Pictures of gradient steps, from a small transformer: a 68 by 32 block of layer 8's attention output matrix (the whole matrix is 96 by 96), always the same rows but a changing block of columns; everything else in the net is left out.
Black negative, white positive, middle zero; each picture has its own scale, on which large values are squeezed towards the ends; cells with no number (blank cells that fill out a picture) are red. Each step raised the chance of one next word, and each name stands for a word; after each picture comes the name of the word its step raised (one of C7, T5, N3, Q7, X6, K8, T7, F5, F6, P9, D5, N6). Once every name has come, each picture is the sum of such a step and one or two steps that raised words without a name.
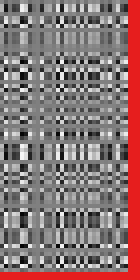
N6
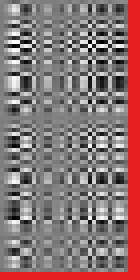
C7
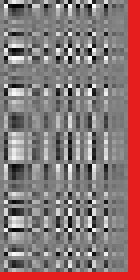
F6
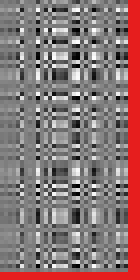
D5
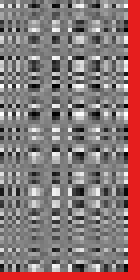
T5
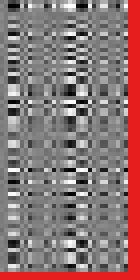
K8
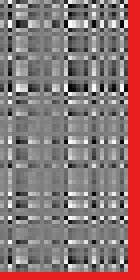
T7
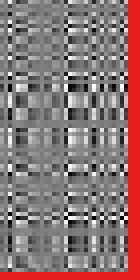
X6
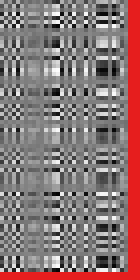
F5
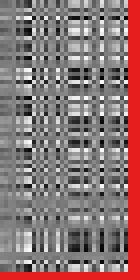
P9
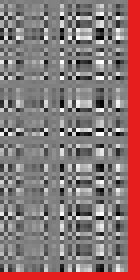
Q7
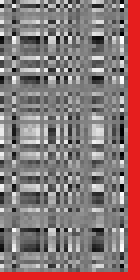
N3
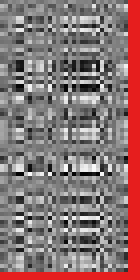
X6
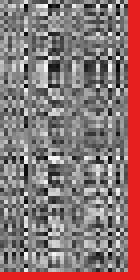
F6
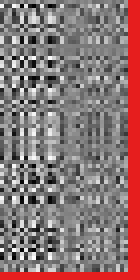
N3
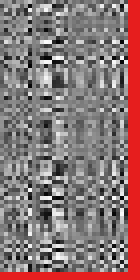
D5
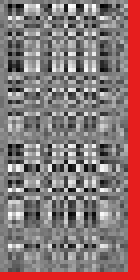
N6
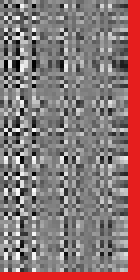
Q7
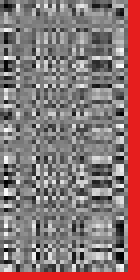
T5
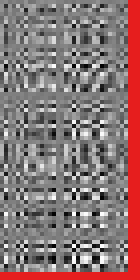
N6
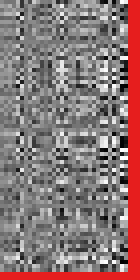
P9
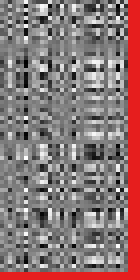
N6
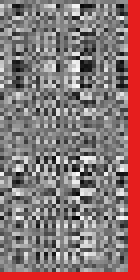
X6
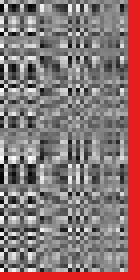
F6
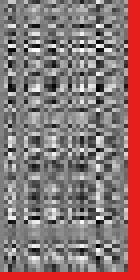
C7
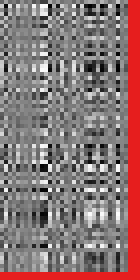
N6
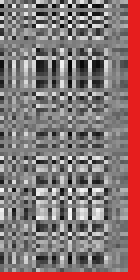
F5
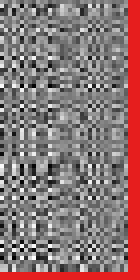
T5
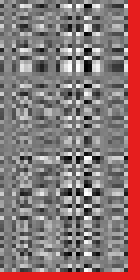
F5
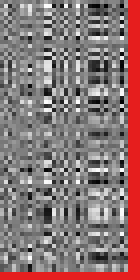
K8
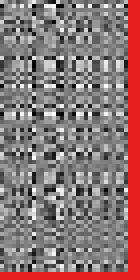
T5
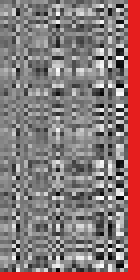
F5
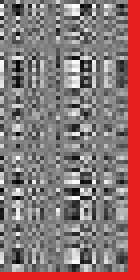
T5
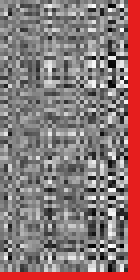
P9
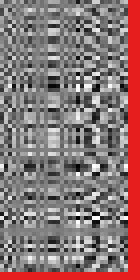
X6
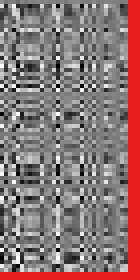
T5
